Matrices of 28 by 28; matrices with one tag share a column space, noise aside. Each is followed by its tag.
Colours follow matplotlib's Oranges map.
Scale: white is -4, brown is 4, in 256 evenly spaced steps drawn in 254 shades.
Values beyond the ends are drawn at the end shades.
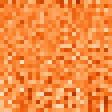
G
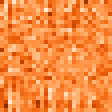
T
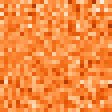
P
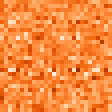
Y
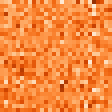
P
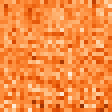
G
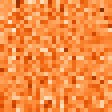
T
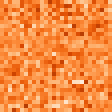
P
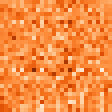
Y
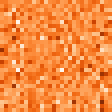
Y
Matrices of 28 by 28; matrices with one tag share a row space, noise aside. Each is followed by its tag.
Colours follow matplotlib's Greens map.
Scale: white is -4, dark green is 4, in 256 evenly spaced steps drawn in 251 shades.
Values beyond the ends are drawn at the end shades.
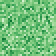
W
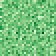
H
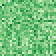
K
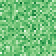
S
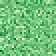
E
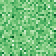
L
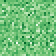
W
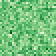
K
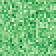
L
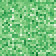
L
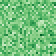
L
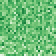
E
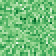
S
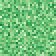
H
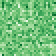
K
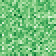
K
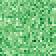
S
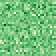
S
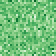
H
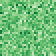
H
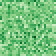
S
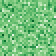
L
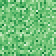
E
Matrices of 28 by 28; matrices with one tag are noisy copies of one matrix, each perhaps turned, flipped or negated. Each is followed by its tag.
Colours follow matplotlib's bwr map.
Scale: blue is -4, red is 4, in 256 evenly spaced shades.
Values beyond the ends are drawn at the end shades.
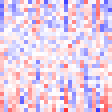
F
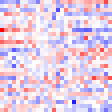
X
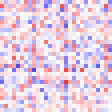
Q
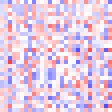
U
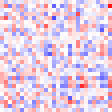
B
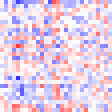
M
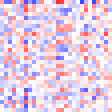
B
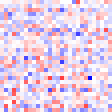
U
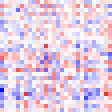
M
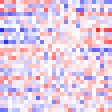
X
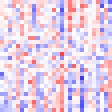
X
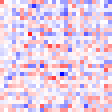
Q
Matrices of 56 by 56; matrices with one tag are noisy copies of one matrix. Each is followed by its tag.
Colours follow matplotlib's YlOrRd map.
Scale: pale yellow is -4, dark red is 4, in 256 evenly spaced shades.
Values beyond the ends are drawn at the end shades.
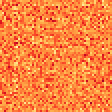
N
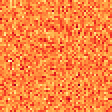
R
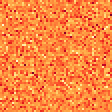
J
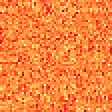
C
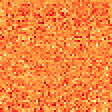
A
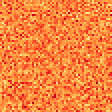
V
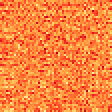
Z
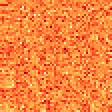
Z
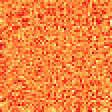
A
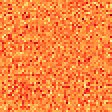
V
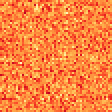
C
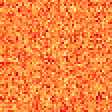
C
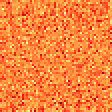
A
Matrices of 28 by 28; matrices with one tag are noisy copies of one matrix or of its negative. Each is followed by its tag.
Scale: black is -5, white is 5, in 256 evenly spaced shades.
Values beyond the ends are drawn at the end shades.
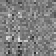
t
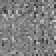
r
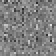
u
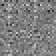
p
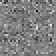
u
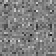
u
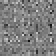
u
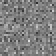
u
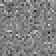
p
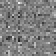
t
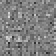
t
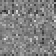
r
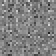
p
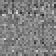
r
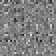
u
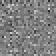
p
